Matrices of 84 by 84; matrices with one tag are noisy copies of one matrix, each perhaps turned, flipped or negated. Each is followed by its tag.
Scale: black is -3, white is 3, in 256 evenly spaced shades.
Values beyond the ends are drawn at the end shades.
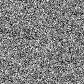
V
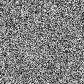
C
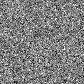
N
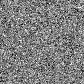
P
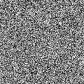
C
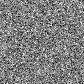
P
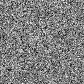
P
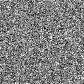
V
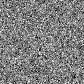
P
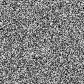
N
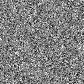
P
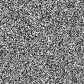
V
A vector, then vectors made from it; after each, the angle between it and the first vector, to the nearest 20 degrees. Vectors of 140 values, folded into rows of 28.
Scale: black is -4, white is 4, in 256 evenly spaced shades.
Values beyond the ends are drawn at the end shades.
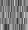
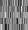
40 degrees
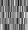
20 degrees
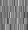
140 degrees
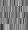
160 degrees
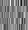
60 degrees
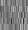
100 degrees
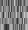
20 degrees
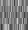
160 degrees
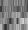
60 degrees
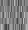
20 degrees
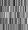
80 degrees
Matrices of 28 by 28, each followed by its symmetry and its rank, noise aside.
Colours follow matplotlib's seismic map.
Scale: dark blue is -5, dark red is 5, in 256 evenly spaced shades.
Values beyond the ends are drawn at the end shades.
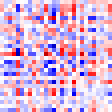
antisymmetric, rank two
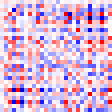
antisymmetric, rank two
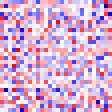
no symmetry, rank four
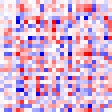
no symmetry, rank four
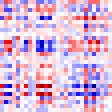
no symmetry, rank two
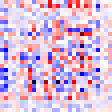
antisymmetric, rank four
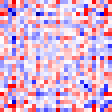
symmetric, rank four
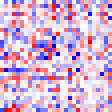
no symmetry, rank four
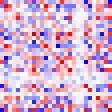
symmetric, rank three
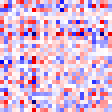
symmetric, rank four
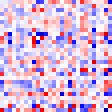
antisymmetric, rank four
